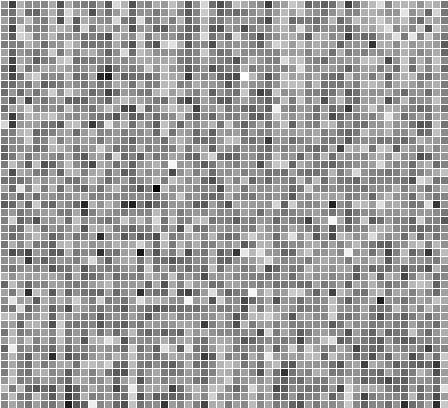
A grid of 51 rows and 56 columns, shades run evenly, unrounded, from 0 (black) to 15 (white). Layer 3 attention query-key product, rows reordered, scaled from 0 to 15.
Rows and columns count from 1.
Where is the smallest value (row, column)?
24, 20
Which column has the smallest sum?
11
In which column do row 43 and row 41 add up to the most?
8
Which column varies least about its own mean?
6
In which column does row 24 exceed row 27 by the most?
3
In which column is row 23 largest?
53
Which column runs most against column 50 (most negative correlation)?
29
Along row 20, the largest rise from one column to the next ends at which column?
15
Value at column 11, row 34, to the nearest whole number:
5
